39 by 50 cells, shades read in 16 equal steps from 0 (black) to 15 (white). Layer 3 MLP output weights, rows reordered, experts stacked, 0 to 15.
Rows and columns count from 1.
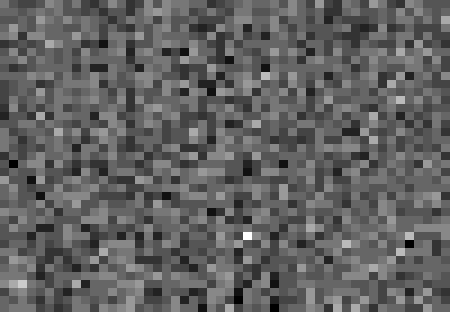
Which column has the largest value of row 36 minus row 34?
9
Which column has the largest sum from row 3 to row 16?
31
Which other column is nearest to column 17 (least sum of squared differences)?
33
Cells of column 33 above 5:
22
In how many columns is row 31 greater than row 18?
23
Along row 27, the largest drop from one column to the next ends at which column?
24
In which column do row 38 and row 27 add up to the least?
27
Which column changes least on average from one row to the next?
7
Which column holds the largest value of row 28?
44
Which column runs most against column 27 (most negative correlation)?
35
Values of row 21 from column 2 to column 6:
0 6 8 8 3
